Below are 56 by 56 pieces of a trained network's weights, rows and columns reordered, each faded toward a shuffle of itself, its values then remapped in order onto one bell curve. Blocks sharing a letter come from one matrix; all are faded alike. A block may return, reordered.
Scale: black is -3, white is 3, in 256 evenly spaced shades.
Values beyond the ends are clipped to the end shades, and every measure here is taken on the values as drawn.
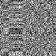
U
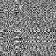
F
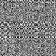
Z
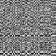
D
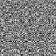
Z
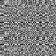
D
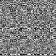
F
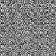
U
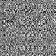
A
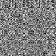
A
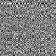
Z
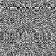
Z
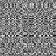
D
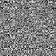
A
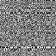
Z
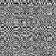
D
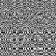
D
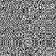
U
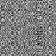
U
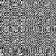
U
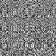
A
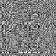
F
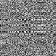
F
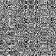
A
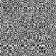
Z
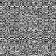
Z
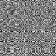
F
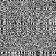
Z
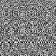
Z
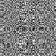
U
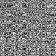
A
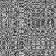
U
